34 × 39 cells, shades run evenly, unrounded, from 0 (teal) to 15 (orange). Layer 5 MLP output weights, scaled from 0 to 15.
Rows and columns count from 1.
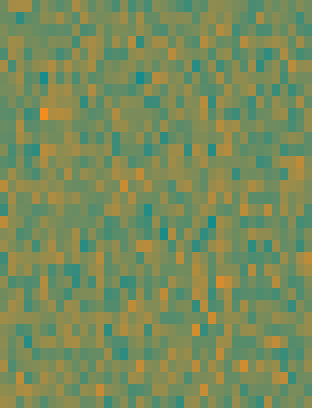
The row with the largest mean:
16
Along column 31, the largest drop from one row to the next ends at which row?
19
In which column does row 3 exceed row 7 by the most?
18
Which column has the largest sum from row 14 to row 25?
28
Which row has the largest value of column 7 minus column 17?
8
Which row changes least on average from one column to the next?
27
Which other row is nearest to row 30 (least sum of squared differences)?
3
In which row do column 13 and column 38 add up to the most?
22
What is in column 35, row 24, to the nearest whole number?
11
